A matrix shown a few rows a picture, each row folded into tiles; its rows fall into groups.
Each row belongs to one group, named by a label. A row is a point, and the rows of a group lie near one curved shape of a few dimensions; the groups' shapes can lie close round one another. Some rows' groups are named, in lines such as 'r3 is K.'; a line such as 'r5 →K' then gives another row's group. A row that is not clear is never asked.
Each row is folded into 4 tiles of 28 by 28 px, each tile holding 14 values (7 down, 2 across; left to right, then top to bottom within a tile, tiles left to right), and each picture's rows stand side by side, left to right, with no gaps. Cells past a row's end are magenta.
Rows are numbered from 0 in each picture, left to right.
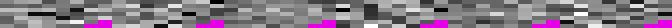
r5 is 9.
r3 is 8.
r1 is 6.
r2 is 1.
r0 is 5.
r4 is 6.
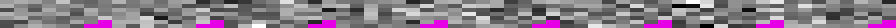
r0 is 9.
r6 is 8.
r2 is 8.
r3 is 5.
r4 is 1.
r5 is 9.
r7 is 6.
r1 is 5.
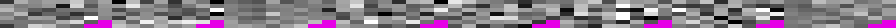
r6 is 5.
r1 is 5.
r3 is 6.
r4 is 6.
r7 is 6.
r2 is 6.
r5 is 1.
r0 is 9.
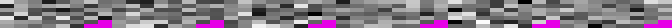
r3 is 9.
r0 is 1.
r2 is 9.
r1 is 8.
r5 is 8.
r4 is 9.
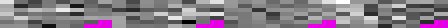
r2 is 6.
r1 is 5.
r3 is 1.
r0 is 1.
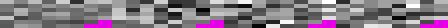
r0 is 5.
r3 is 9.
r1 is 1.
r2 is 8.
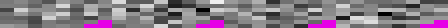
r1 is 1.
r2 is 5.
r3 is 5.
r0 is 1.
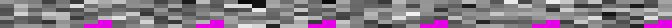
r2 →8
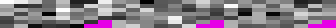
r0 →6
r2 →5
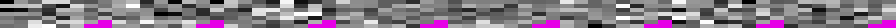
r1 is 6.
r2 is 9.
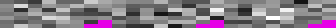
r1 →6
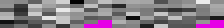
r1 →1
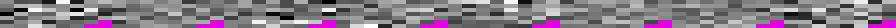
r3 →8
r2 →5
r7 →9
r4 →6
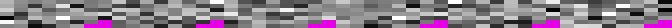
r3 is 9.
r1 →5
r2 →1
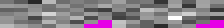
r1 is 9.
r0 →6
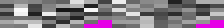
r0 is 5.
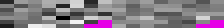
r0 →9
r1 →5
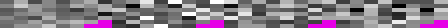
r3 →1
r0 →5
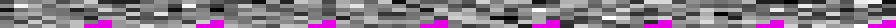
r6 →5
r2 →6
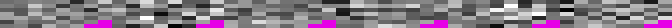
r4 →9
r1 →6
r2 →5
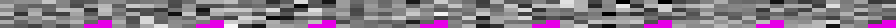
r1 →1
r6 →5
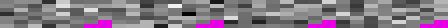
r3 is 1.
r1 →6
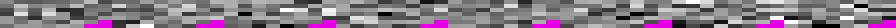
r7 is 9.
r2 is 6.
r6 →8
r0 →5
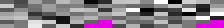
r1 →9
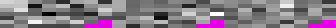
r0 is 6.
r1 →5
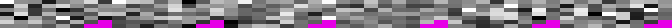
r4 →1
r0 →1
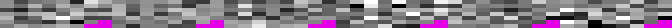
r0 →5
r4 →1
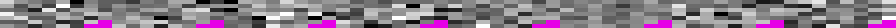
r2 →1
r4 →8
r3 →9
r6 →5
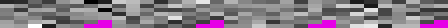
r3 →8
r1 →1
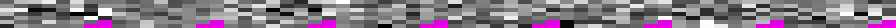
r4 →5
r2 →1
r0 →9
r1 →1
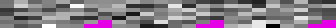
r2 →8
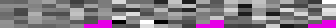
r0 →5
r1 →9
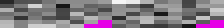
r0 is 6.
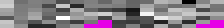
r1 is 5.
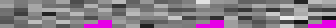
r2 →5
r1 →1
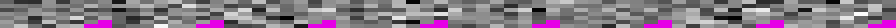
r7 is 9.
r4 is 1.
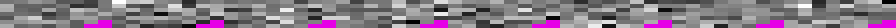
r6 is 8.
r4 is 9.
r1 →6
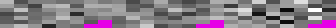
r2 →5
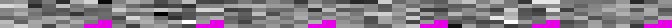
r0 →6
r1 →5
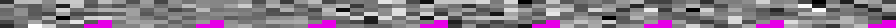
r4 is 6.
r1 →5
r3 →1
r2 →6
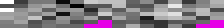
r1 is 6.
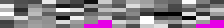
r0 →1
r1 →6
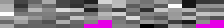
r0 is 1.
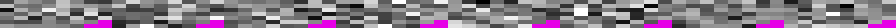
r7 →6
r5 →5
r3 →6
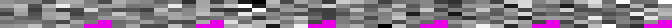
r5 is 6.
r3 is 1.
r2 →8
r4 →9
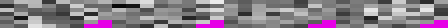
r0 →6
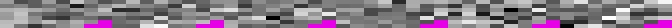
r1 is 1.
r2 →5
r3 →9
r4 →5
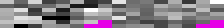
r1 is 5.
